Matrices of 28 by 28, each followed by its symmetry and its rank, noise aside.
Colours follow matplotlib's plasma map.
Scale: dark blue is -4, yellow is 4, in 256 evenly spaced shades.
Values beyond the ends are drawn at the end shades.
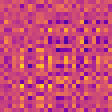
antisymmetric, rank two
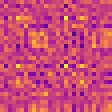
symmetric, rank two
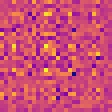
symmetric, rank three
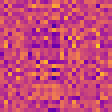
no symmetry, rank three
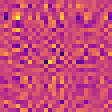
no symmetry, rank three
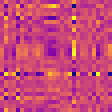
no symmetry, rank two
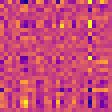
no symmetry, rank two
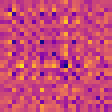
symmetric, rank three
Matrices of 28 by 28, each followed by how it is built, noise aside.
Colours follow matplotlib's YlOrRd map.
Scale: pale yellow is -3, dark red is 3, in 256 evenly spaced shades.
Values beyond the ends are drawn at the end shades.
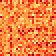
blocks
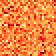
low rank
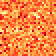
uneven rows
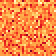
repeating columns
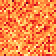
Hankel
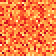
repeating columns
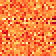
uneven rows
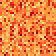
blocks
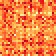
blocks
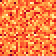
low rank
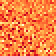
lower triangular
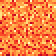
repeating columns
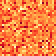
low rank
